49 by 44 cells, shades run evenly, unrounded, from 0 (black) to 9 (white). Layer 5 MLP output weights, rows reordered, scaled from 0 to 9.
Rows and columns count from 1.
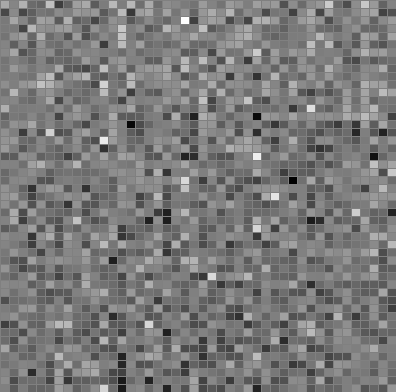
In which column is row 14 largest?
35
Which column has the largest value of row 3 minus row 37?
21
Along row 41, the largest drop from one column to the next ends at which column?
18
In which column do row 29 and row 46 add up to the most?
29
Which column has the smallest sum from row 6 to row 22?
22
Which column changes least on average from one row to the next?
39
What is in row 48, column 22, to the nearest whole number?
6
